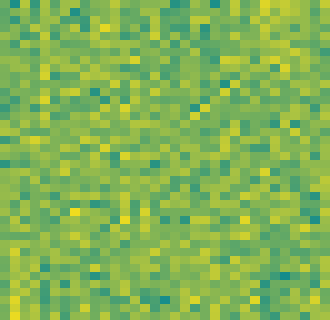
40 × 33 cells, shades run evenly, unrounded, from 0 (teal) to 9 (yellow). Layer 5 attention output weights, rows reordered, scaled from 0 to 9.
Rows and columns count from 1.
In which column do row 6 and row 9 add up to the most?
29
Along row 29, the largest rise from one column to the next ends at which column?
12
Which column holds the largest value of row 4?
11
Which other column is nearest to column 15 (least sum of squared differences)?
33
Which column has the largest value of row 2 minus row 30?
27
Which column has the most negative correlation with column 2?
5
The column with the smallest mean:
32
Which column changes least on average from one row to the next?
18
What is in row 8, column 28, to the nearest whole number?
8
